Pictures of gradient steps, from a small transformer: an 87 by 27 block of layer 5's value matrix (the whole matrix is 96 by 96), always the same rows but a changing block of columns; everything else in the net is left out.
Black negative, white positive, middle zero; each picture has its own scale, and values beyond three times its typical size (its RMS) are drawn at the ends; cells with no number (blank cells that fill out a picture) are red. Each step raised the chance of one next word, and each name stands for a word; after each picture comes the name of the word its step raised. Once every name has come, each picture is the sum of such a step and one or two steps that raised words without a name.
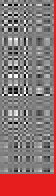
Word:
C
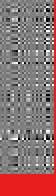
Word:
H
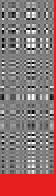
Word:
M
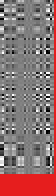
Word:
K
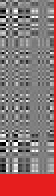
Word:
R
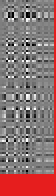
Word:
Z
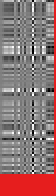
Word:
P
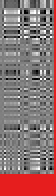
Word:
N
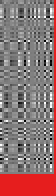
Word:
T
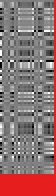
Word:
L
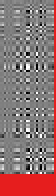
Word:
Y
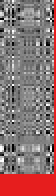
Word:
T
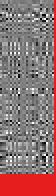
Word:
C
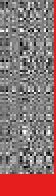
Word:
L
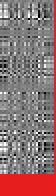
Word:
T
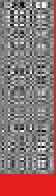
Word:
N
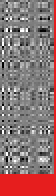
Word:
L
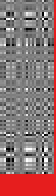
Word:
M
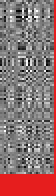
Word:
T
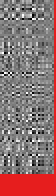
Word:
K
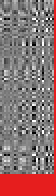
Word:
N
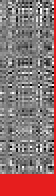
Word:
T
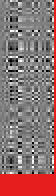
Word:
L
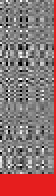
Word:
H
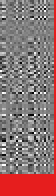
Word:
Y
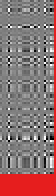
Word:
H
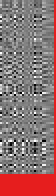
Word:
C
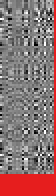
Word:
N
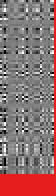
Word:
K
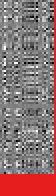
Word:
M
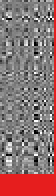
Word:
R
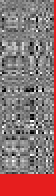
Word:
P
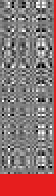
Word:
L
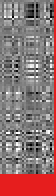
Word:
T
